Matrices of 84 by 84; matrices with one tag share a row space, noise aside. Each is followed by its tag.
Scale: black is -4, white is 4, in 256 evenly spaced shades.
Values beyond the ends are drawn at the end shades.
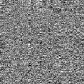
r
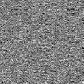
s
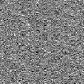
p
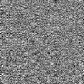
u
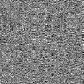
s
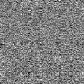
r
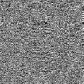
s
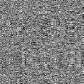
s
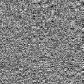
s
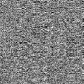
s
